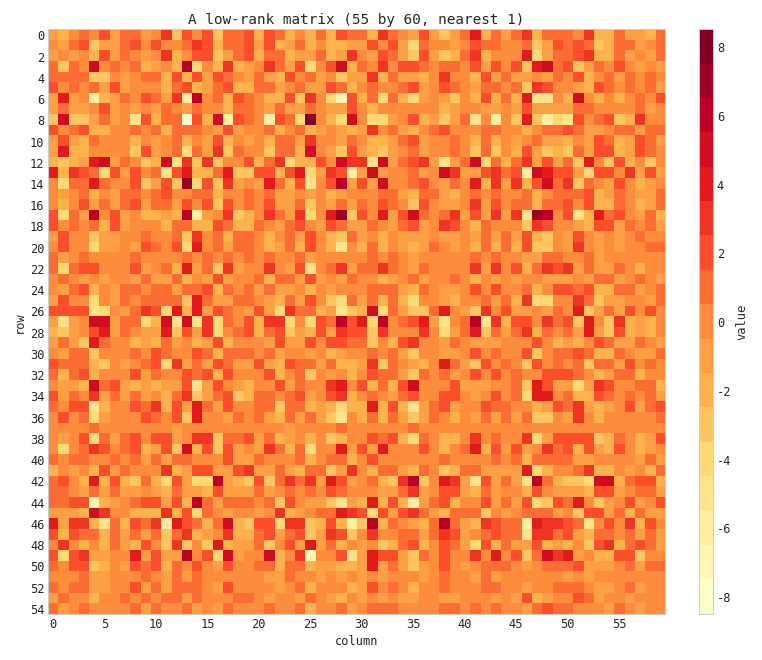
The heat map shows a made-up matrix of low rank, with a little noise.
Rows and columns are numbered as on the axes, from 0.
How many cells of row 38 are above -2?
46
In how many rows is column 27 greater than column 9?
22
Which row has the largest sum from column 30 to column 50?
17
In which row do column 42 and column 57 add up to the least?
27
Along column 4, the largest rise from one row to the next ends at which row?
45
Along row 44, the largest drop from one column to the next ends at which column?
4
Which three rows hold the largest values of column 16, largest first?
42, 8, 48
